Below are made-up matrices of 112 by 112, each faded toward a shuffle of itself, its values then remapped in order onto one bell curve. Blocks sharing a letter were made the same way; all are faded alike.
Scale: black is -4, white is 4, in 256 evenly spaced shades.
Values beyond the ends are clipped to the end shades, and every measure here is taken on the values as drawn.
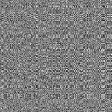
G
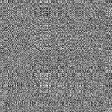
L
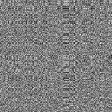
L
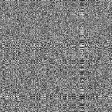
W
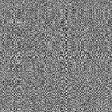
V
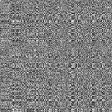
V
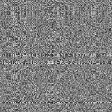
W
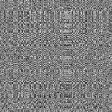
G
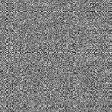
W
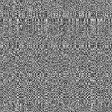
V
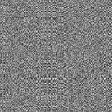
L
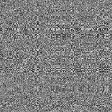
W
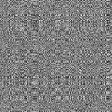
V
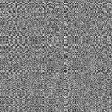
V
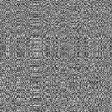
V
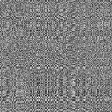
V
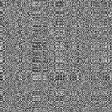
V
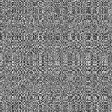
G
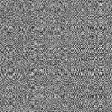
L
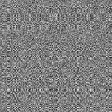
V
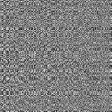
G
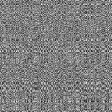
V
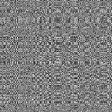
G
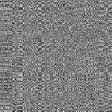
G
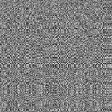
V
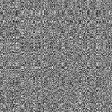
L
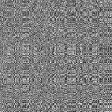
G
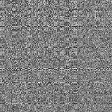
W
